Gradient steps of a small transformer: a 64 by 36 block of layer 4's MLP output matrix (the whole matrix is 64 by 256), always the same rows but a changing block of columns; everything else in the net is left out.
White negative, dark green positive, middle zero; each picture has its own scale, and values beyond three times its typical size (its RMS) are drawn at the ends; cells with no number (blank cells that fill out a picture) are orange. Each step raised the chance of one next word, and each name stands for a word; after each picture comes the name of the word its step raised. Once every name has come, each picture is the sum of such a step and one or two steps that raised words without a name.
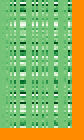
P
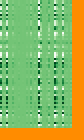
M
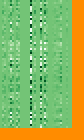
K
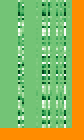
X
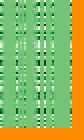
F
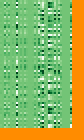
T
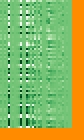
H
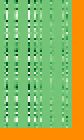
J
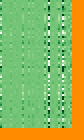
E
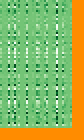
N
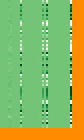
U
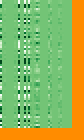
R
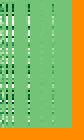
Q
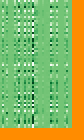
H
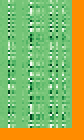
T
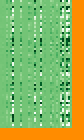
J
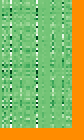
T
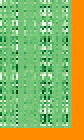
U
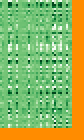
F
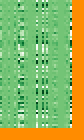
M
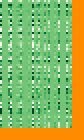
F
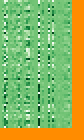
H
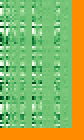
X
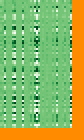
E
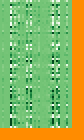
H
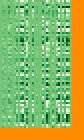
N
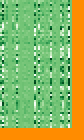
X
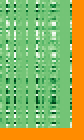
M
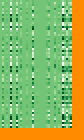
T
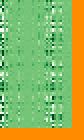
J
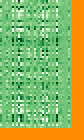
J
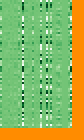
E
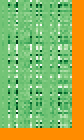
E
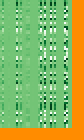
K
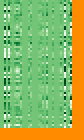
X
